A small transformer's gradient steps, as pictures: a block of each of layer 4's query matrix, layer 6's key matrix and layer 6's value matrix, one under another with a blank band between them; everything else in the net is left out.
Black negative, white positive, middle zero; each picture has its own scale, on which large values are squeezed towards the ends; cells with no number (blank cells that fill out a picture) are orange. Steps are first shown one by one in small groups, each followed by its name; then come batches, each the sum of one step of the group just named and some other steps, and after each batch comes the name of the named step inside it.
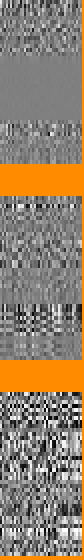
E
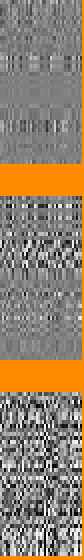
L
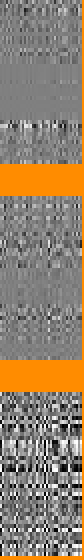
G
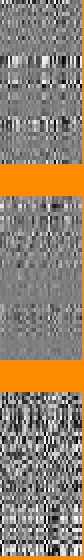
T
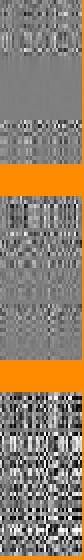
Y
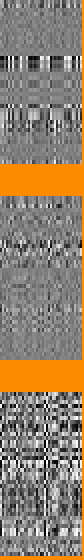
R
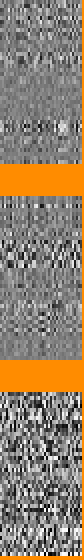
L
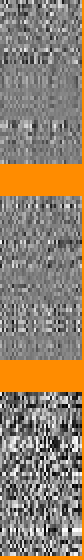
G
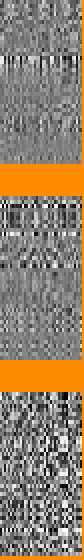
Y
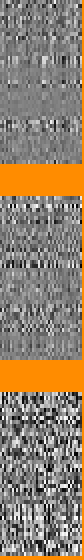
T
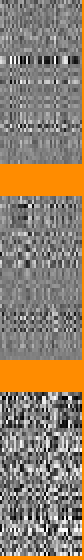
Y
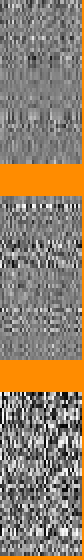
R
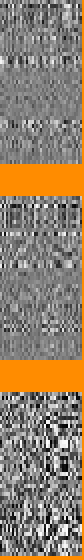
Y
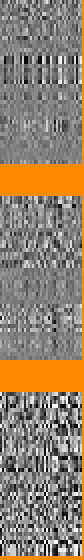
G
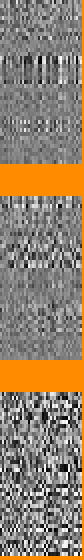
G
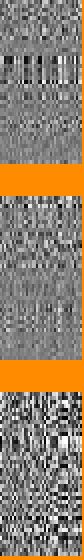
Y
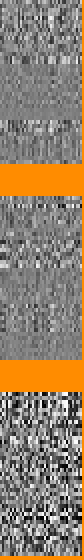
Y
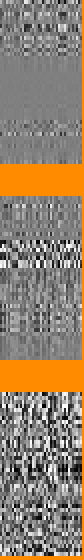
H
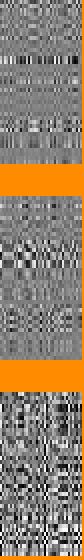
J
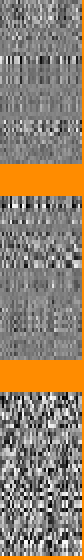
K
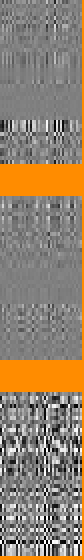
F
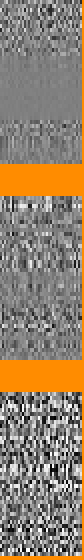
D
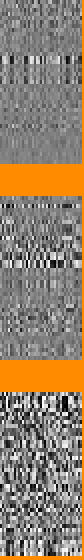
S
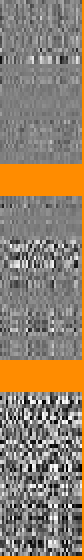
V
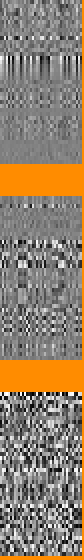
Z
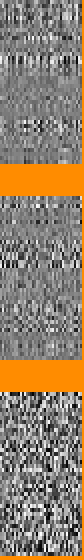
Z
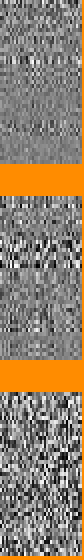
S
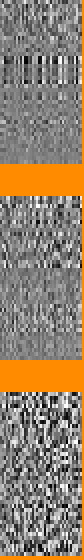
H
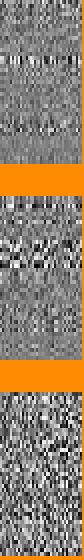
V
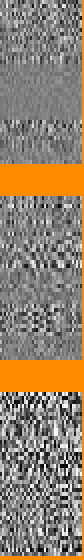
D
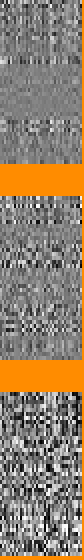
J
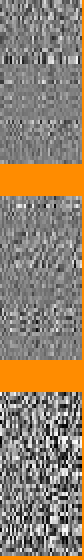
V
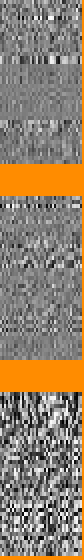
K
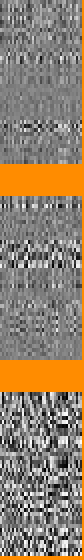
K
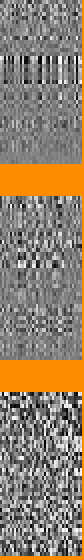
Z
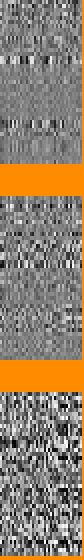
F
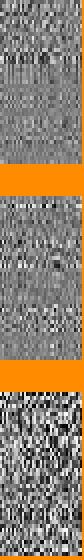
Z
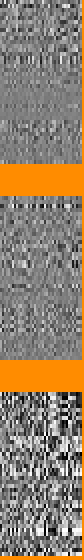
D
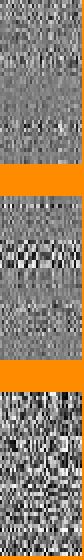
J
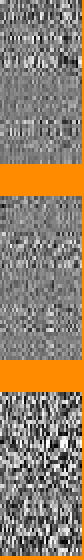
V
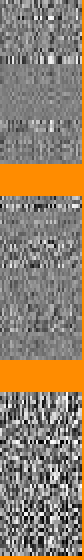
V
